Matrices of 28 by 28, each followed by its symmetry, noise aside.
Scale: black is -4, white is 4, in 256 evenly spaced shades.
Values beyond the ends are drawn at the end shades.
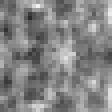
mirrored top to bottom.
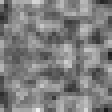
mirrored top to bottom.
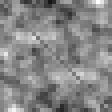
same after a half turn.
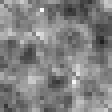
symmetric across the other diagonal.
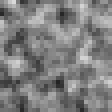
antisymmetric.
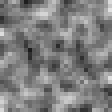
same after a half turn.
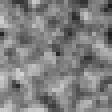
antisymmetric.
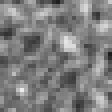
symmetric across the other diagonal.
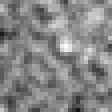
symmetric across the other diagonal.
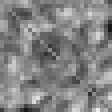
symmetric.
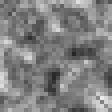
symmetric.
